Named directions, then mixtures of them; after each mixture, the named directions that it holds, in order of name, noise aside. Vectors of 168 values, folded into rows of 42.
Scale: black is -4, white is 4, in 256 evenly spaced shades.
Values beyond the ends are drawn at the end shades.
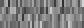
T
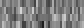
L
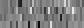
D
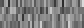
T.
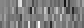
D.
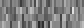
D, L.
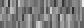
D, T.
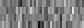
D, L.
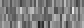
D, L.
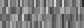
L, T.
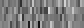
D, T.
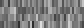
L, T.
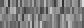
T.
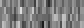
L.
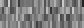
D, T.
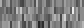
D, L.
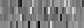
D.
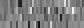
D.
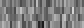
D, L.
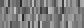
D, T.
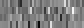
D.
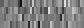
D, T.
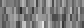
L.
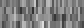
L.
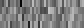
D, T.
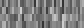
L, T.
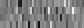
D.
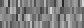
T.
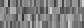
T.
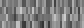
L.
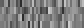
D, T.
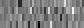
D.
